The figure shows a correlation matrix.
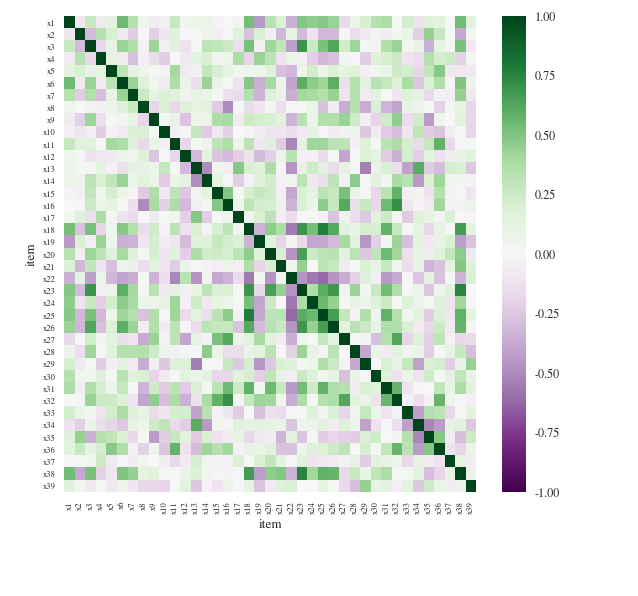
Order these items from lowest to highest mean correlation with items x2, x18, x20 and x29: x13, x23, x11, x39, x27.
x13, x27, x39, x11, x23
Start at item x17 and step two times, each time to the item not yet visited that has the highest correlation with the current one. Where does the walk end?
x34
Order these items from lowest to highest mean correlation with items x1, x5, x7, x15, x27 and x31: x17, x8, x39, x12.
x12, x8, x39, x17
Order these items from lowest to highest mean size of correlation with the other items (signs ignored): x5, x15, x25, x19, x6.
x5, x15, x19, x6, x25
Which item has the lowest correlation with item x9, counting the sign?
x35
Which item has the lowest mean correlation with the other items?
x22
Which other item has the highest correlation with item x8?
x28
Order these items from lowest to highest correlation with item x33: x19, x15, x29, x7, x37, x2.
x19, x37, x15, x2, x7, x29
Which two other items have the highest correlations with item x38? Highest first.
x23, x18
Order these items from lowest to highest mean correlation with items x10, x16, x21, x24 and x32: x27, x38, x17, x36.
x17, x36, x38, x27
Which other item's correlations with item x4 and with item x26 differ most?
x25
